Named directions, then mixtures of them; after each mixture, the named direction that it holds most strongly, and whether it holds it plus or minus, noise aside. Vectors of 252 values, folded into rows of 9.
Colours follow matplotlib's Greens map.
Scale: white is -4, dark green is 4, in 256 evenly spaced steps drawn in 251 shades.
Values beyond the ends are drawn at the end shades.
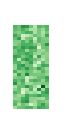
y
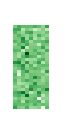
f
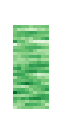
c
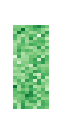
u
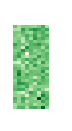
f, minus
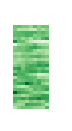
c, plus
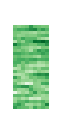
c, minus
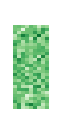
u, minus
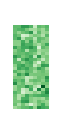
y, plus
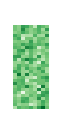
y, plus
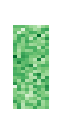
u, minus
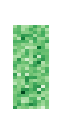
y, minus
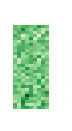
u, plus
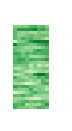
c, minus
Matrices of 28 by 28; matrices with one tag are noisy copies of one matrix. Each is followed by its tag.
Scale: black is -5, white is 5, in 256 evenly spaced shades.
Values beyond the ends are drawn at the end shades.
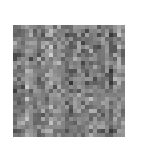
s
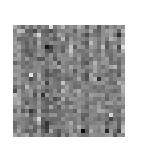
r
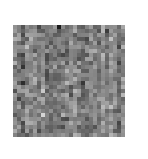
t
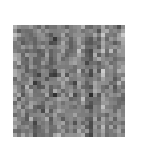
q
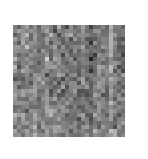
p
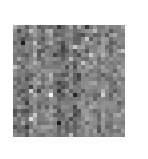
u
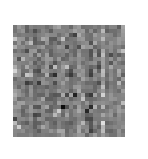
q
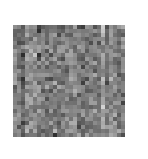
t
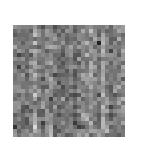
u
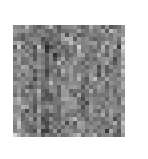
r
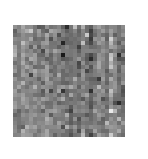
p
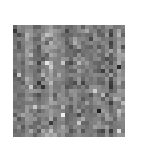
s
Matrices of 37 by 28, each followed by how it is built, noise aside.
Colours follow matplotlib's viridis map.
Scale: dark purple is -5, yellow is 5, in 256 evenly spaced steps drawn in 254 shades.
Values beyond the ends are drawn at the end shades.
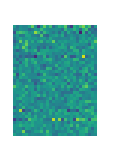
uneven rows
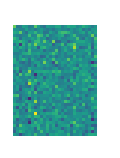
uneven columns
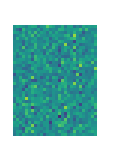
uneven columns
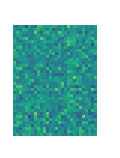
blocks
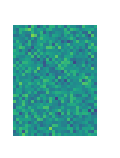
Toeplitz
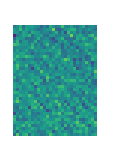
Toeplitz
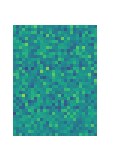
repeating columns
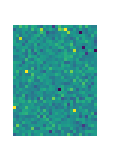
sparse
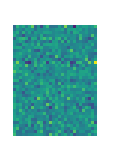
uneven rows
